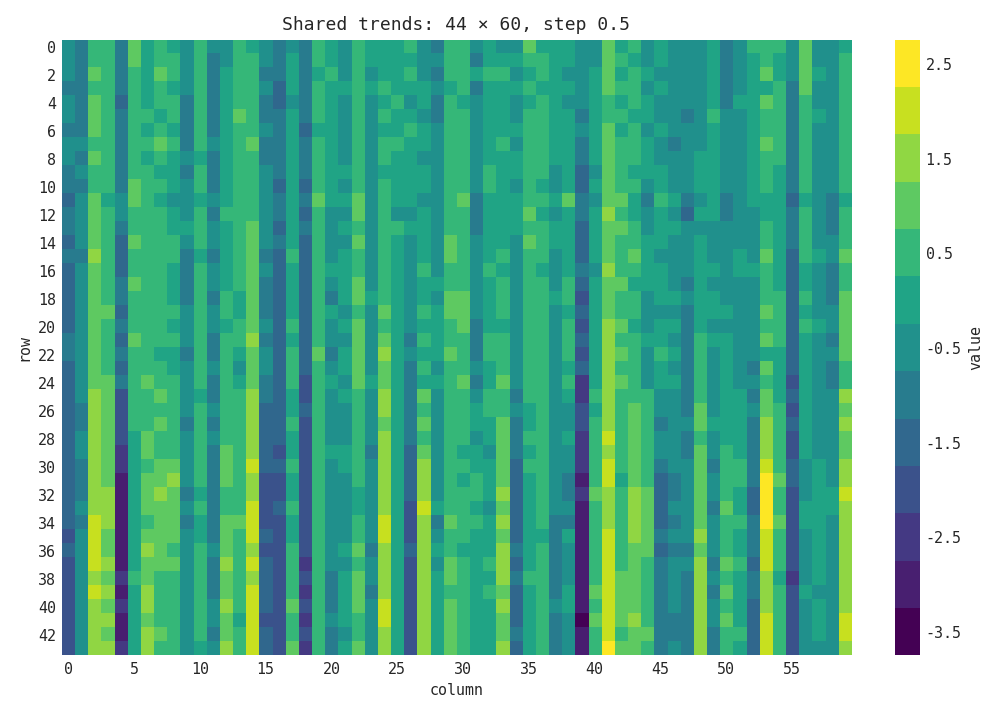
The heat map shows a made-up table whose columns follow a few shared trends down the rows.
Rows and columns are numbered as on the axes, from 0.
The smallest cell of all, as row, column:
41, 39
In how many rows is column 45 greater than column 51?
17
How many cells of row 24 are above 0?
25
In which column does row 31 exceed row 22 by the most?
53
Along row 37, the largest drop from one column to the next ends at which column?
4
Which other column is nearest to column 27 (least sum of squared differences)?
48
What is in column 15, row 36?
-2
